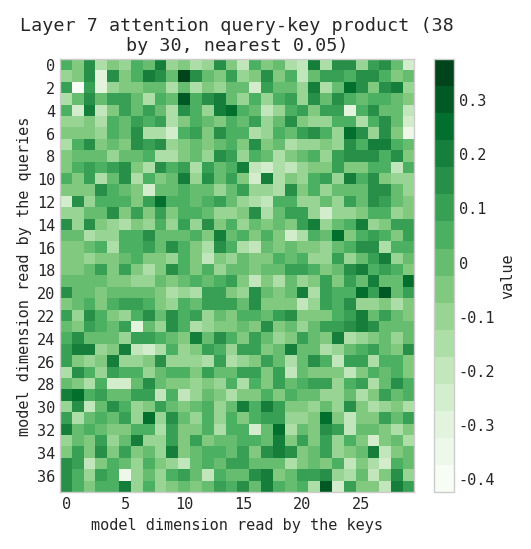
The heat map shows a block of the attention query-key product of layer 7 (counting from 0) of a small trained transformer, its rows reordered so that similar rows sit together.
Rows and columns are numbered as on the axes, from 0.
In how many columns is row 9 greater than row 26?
13
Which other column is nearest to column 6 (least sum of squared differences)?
11
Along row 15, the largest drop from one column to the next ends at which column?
24
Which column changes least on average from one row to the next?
18
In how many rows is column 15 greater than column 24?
16
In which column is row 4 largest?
14
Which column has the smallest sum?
29
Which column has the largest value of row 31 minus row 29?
22
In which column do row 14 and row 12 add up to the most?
8
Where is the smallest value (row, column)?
2, 1
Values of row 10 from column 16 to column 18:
-0.25 0.2 -0.15
